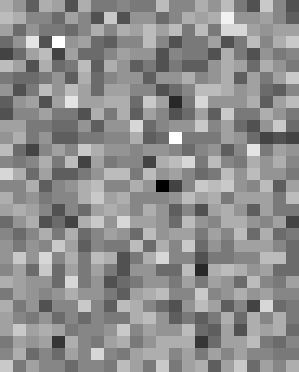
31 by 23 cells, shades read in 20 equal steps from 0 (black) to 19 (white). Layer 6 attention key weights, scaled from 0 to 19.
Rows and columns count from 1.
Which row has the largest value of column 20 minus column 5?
29
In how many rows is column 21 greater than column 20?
14
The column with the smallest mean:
5
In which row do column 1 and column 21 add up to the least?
9
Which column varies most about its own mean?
16
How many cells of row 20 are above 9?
15
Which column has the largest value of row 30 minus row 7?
8
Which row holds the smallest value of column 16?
23
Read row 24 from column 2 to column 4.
12 11 11
